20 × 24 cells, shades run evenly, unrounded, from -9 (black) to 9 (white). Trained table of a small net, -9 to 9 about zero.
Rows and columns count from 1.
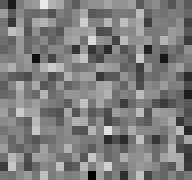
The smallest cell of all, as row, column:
20, 12
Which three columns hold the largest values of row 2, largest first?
18, 11, 1
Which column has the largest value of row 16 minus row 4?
24
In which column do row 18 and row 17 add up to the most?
22
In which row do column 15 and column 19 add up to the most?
8
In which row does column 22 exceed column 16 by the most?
16
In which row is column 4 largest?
13
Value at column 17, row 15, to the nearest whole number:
3
